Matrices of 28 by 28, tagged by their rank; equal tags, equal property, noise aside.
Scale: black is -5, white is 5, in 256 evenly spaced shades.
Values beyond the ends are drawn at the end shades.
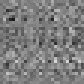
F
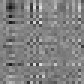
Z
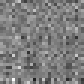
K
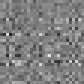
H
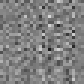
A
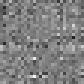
F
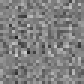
F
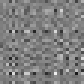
H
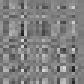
H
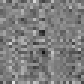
F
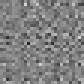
K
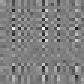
Z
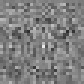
K
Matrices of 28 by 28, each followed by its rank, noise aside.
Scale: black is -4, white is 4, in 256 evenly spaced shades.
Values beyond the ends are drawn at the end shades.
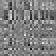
one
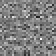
four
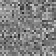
five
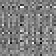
two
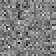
five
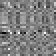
three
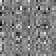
three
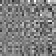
three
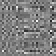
three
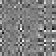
one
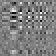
one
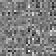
five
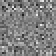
five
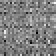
four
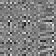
three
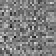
four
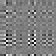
one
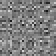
three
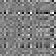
one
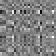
two
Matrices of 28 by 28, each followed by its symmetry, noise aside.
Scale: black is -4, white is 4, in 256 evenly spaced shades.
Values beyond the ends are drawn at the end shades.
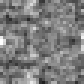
mirrored top to bottom.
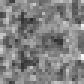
mirrored top to bottom.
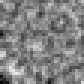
symmetric across the other diagonal.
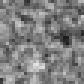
antisymmetric.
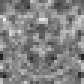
mirrored left to right.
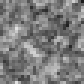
symmetric across the other diagonal.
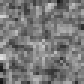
no symmetry.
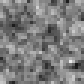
no symmetry.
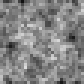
same after a half turn.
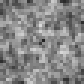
same after a half turn.
